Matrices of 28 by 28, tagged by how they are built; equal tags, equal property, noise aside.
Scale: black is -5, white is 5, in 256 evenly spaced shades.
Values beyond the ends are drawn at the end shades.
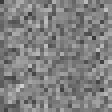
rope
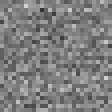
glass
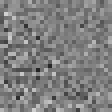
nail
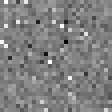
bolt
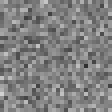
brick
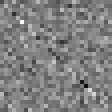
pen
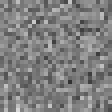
glass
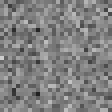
rope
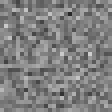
glass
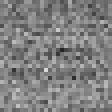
glass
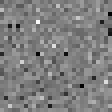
bolt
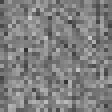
glass
